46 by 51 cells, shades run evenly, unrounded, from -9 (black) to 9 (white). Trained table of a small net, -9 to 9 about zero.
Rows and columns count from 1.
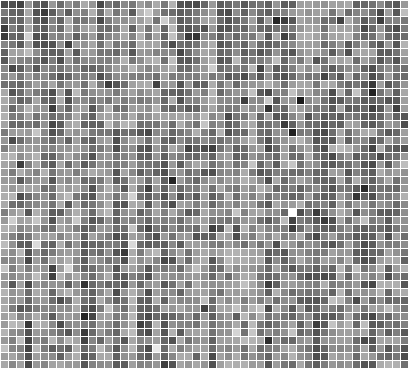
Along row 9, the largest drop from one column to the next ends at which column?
33
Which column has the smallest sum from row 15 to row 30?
41
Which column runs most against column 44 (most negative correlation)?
51
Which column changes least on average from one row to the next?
6
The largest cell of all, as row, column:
27, 37
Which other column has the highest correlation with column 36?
5
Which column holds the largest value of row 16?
26
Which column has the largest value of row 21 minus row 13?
38
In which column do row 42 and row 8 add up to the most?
30
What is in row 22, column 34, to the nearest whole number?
-2
